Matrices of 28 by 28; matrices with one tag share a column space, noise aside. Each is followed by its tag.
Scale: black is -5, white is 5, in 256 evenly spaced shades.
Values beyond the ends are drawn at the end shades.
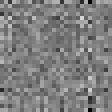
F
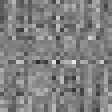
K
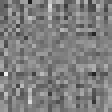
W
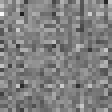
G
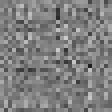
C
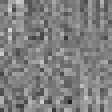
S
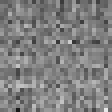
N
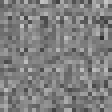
F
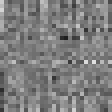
K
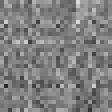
N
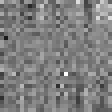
W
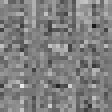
G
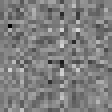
C
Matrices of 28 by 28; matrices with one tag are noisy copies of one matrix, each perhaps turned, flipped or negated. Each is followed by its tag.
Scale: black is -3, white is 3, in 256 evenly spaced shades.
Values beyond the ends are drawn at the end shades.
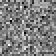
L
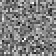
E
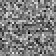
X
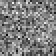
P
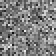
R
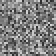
L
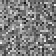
R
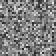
E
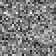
P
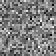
X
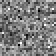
P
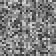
X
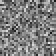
R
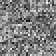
P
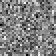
E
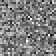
R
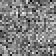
P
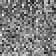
R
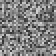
L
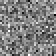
P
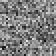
P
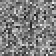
X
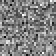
X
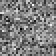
P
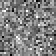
P
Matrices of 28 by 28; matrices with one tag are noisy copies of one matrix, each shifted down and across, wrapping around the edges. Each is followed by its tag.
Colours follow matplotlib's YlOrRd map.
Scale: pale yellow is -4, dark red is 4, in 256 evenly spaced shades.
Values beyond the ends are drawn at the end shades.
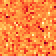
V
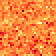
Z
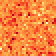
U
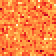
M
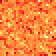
Z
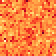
U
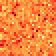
U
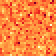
M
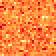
M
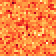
U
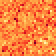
U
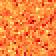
M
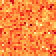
U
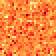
M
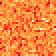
U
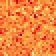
V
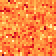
U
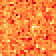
M
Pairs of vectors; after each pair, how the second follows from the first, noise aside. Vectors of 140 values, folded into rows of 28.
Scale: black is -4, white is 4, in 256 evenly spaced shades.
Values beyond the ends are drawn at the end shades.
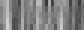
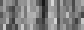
wrapped around, negated.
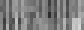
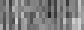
copied.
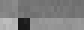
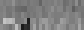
partly zeroed.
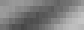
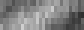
negated.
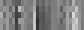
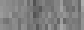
wrapped around, negated, shrunk.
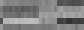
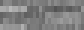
reversed, negated, shrunk.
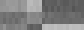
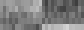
copied.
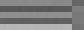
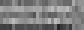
negated.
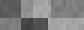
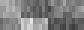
negated.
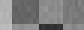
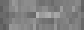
wrapped around, negated, shrunk.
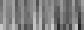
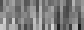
copied.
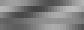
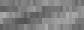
wrapped around, negated, shrunk.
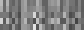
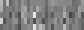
partly zeroed.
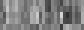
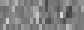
partly zeroed.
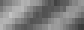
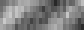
copied.
